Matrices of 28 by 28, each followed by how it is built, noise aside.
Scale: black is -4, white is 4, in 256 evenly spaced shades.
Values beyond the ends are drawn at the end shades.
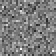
repeating rows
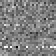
uneven rows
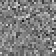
upper triangular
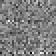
uneven rows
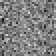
repeating rows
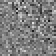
upper triangular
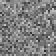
noise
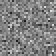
repeating rows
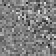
upper triangular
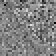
upper triangular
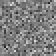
noise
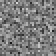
repeating rows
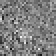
lower triangular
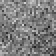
smooth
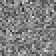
noise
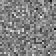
noise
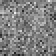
smooth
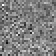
lower triangular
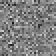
repeating rows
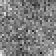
smooth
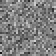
noise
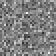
repeating rows
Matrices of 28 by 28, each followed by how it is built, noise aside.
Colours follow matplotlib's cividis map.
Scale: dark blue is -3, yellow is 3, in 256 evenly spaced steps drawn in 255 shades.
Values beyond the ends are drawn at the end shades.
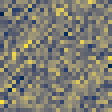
Hankel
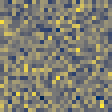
noise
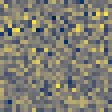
uneven rows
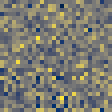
low rank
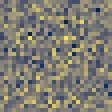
noise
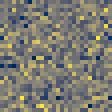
uneven rows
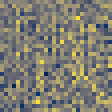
blocks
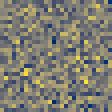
noise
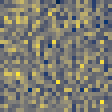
blocks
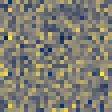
low rank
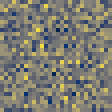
noise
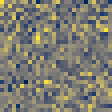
low rank
